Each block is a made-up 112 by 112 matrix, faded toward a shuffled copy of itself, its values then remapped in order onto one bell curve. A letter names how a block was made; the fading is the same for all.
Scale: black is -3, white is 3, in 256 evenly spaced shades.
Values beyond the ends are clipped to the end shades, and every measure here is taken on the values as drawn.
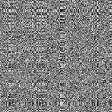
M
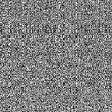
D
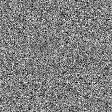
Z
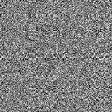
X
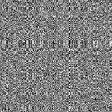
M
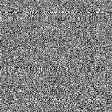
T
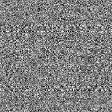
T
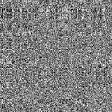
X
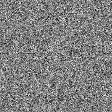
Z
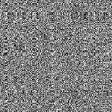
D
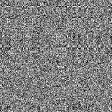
X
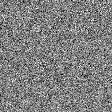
Z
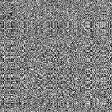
M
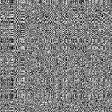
M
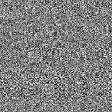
T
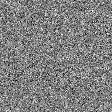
Z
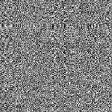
D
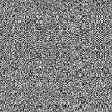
D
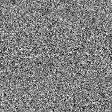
Z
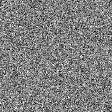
Z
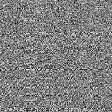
T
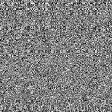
T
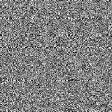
T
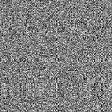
X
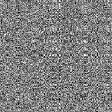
D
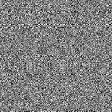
T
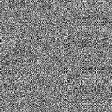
X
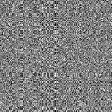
M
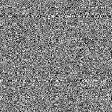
T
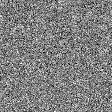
Z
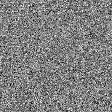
Z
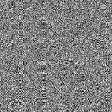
D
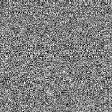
T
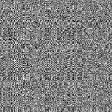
M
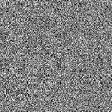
X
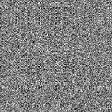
X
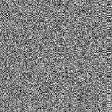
D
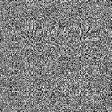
D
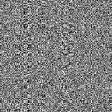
D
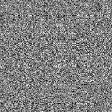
T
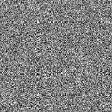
X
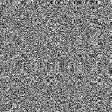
X
